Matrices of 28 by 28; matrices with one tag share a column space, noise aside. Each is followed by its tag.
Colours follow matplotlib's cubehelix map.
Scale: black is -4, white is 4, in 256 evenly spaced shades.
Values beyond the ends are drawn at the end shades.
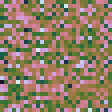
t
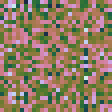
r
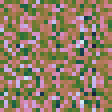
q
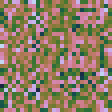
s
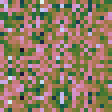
r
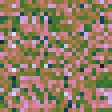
q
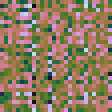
r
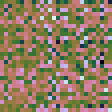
t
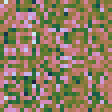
r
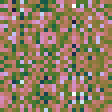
r
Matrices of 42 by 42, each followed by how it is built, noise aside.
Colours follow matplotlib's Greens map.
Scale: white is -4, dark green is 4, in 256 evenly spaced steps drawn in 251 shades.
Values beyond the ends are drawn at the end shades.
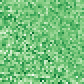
lower triangular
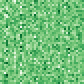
uneven columns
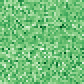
uneven rows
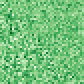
lower triangular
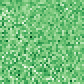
lower triangular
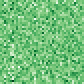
uneven columns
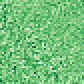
lower triangular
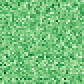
uneven rows
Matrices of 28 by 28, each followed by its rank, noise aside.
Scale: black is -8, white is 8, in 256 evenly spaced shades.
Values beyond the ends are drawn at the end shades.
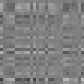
one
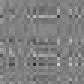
two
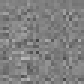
four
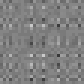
one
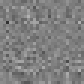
four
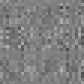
five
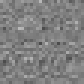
four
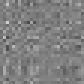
three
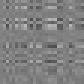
one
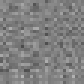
three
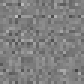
four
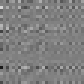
two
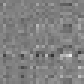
two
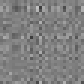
two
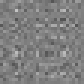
three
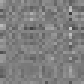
two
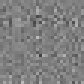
four
